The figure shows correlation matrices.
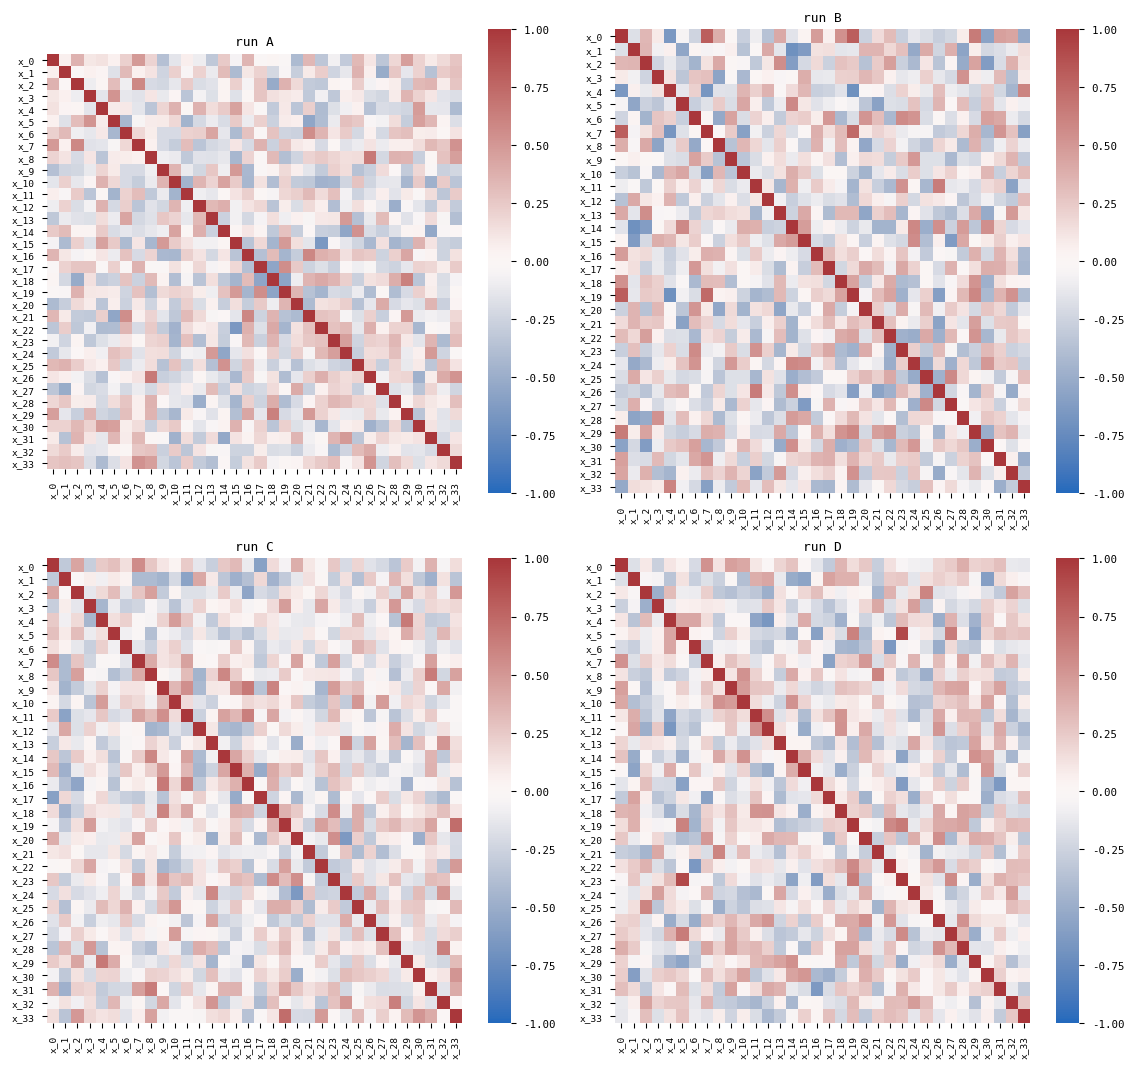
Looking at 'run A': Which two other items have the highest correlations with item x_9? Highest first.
x_15, x_10
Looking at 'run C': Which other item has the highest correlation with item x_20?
x_23
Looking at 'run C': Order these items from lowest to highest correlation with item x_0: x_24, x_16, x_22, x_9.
x_24, x_16, x_22, x_9
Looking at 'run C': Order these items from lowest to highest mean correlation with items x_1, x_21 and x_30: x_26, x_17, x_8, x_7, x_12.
x_7, x_8, x_12, x_17, x_26
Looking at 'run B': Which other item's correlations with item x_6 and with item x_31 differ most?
x_0
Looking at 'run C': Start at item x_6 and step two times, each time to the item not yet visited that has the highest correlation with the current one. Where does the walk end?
x_10
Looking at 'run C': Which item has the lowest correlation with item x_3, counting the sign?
x_4
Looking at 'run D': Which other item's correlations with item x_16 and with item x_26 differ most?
x_31
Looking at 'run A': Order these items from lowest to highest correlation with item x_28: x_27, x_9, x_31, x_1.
x_27, x_9, x_31, x_1
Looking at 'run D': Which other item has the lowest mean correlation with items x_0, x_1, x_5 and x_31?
x_16
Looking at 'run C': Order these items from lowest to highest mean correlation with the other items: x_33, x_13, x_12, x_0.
x_12, x_13, x_0, x_33
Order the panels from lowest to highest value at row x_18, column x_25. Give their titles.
run A, run D, run B, run C
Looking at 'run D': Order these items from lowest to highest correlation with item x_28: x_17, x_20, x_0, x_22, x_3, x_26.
x_3, x_17, x_20, x_22, x_0, x_26
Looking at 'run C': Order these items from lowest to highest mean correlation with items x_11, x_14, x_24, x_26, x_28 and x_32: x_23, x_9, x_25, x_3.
x_25, x_3, x_23, x_9
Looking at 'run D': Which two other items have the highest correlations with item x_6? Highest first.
x_4, x_15
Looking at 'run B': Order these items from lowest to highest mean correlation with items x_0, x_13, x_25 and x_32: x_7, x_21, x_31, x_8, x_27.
x_27, x_31, x_8, x_21, x_7
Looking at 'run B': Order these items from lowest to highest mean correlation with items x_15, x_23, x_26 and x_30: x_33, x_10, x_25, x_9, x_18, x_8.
x_25, x_18, x_8, x_33, x_9, x_10
